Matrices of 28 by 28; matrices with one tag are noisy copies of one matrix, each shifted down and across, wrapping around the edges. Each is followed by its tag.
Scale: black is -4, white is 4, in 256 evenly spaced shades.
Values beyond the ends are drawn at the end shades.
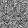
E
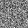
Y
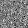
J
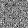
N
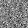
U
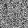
Y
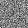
N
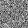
N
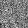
U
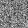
Y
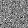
N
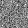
N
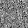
E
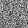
E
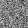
U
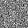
N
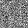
Y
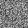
E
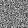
J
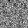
U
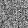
Y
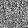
Y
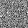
J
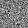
J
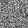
E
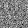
E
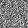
E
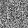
Y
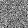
N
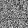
E
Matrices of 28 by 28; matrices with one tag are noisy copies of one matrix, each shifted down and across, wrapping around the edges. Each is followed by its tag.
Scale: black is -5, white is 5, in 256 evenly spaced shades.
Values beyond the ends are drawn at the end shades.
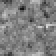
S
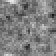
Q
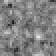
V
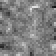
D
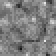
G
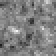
Q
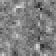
D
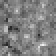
D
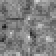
G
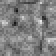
G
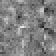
D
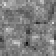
G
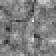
G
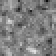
Q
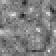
G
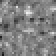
V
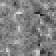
D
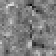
D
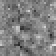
D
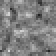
G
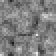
G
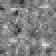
V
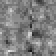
D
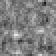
V
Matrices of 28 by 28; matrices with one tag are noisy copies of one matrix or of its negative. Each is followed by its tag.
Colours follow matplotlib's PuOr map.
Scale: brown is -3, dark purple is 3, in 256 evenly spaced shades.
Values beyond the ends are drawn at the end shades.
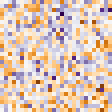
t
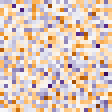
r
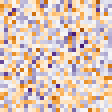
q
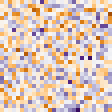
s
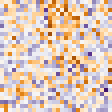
t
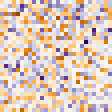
s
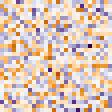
r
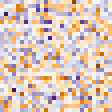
s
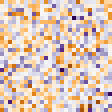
s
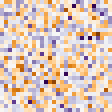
r
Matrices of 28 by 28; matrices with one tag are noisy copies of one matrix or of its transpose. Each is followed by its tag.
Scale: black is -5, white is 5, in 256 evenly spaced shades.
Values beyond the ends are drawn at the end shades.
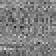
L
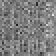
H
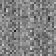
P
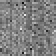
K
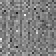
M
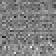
H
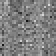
L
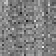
L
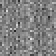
P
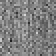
M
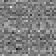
P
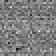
P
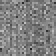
K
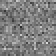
L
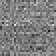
K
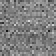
K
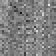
L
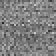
K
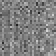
H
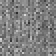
M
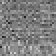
H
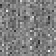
P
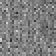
M
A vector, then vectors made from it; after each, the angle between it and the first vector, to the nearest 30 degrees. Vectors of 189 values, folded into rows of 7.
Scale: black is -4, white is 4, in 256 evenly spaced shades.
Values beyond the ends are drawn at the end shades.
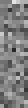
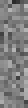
150 degrees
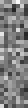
60 degrees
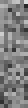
30 degrees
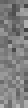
60 degrees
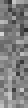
60 degrees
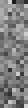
120 degrees
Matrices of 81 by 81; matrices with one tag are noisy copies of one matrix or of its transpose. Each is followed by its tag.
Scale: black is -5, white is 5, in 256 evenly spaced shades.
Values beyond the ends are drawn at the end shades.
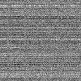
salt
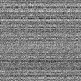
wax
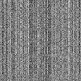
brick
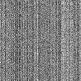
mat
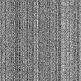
mat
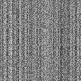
wax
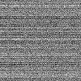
salt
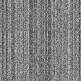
brick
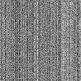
mat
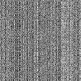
mat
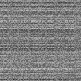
brick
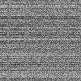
salt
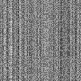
wax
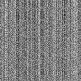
salt
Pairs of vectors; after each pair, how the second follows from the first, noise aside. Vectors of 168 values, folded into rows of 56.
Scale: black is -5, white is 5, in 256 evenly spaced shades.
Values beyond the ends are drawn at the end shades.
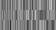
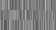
reversed, negated, shrunk.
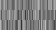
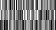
reversed, negated, scaled up.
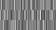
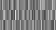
reversed.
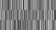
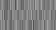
reversed, negated, shrunk.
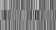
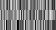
reversed, negated, scaled up.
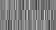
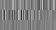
wrapped around, negated, partly zeroed.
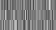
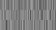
reversed, negated, shrunk.
